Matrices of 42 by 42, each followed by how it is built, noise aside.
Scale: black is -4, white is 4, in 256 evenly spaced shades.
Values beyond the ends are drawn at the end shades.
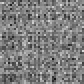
blocks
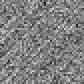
Hankel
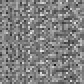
repeating rows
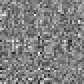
low rank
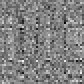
low rank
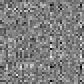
low rank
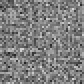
blocks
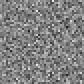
repeating rows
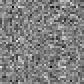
low rank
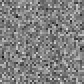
repeating rows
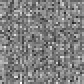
blocks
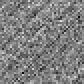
Hankel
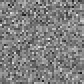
noise
